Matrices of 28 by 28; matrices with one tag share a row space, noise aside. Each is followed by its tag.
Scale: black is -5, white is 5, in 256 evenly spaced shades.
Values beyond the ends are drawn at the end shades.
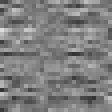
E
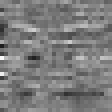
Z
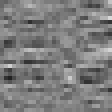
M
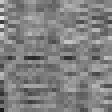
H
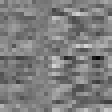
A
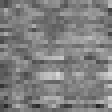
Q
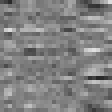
M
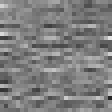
Q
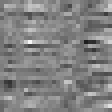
M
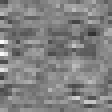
E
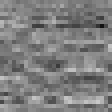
Q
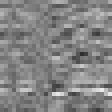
A
